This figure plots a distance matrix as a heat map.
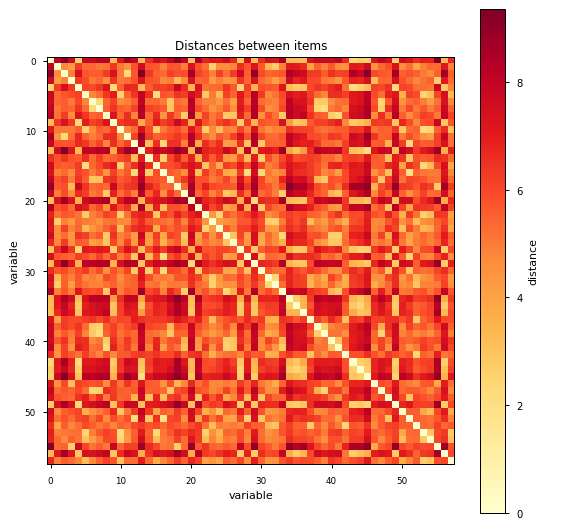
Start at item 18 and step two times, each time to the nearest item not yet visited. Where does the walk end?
3
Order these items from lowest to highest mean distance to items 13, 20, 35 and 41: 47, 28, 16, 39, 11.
16, 28, 39, 47, 11
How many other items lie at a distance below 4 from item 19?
6
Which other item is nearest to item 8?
41
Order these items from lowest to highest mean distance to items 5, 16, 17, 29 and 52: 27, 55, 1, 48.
1, 27, 48, 55
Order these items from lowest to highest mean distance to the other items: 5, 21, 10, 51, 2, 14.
10, 51, 14, 5, 21, 2
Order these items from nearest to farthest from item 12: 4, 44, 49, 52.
52, 4, 44, 49
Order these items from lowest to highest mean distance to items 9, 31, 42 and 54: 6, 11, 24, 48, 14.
24, 6, 11, 14, 48
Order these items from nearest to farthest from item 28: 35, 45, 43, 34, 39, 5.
39, 5, 35, 43, 34, 45
